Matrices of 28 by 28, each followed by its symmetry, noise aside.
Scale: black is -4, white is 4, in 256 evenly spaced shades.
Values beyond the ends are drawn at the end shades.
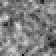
no symmetry.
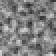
antisymmetric.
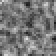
no symmetry.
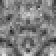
mirrored left to right.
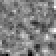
antisymmetric.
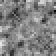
symmetric.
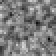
no symmetry.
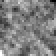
antisymmetric.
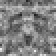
mirrored left to right.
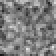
antisymmetric.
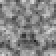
mirrored left to right.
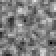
antisymmetric.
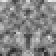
mirrored left to right.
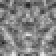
mirrored left to right.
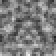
mirrored left to right.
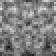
mirrored left to right.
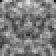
mirrored left to right.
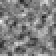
antisymmetric.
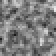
no symmetry.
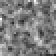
no symmetry.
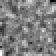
antisymmetric.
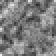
symmetric.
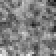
antisymmetric.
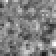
antisymmetric.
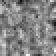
no symmetry.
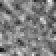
antisymmetric.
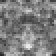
mirrored left to right.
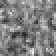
no symmetry.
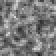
no symmetry.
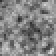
symmetric.
